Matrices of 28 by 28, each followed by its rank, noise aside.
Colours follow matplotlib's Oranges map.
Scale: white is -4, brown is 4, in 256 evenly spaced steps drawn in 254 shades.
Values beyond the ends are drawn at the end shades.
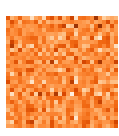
four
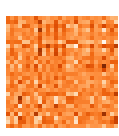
three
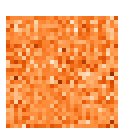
six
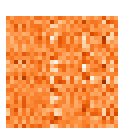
three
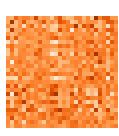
four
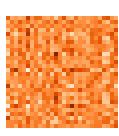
three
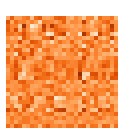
four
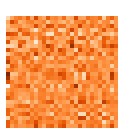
four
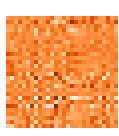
three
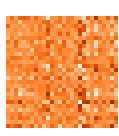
two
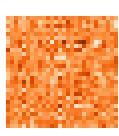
five
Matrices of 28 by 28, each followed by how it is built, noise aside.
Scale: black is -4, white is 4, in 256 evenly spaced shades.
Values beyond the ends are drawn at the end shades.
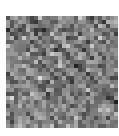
Toeplitz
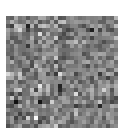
low rank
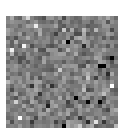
sparse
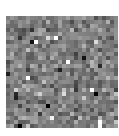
sparse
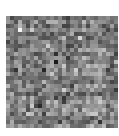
blocks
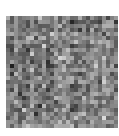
blocks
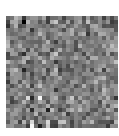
low rank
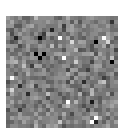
sparse
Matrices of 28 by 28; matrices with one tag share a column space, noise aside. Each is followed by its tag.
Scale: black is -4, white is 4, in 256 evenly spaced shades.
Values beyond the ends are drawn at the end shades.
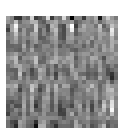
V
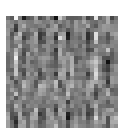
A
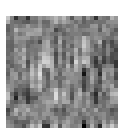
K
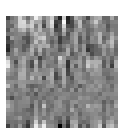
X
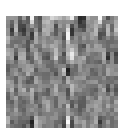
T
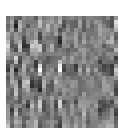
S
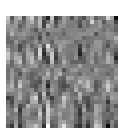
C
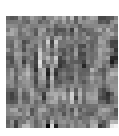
K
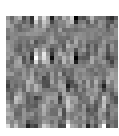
C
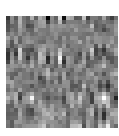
C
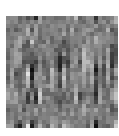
K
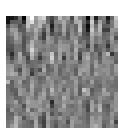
T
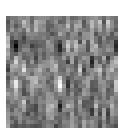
S
